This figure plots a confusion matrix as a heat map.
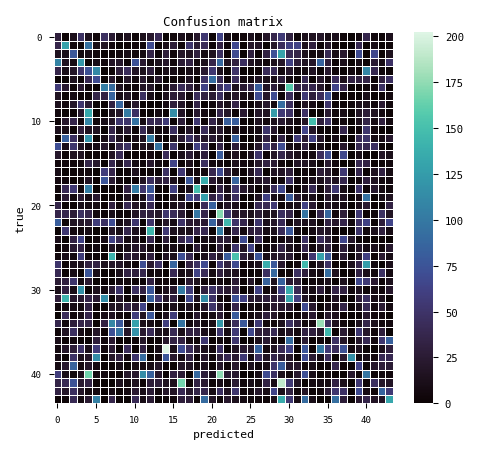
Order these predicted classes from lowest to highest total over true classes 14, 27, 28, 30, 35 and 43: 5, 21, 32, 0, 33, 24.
24, 33, 0, 5, 21, 32
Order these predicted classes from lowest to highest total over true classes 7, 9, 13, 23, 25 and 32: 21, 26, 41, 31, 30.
31, 41, 26, 30, 21
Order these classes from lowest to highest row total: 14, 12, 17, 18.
14, 17, 12, 18
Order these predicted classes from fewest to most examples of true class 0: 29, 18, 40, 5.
5, 18, 40, 29
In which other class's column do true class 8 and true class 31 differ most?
1
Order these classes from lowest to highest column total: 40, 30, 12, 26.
26, 40, 12, 30
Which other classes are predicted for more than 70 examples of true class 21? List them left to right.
18, 32, 35
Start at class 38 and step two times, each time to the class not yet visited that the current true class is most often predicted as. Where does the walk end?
20
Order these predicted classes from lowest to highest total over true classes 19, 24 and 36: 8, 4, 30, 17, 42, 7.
4, 8, 42, 7, 17, 30
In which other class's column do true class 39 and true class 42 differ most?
29
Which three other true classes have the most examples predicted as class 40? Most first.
27, 4, 19
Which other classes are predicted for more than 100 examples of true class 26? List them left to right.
7, 23, 34
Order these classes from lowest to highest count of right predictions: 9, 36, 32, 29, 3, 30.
36, 32, 29, 9, 3, 30
